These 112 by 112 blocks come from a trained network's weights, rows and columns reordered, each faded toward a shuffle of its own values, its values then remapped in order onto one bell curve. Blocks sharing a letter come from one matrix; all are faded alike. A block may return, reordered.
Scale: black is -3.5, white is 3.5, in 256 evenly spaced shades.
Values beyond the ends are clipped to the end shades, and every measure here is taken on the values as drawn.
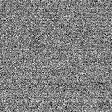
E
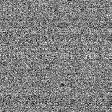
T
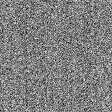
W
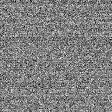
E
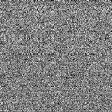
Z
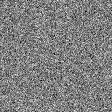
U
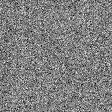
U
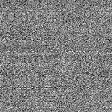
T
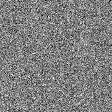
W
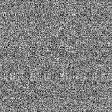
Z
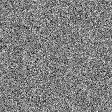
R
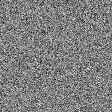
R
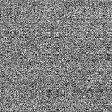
Z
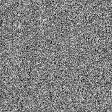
W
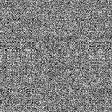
Z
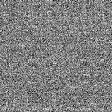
T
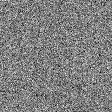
R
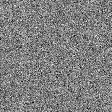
W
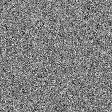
U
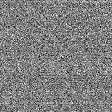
E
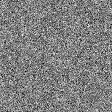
U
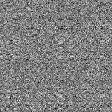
Z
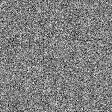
W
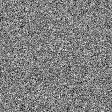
U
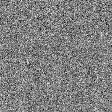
W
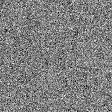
W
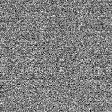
T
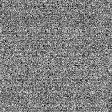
E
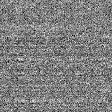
E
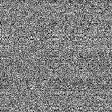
T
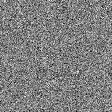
U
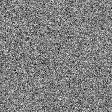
R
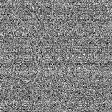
E
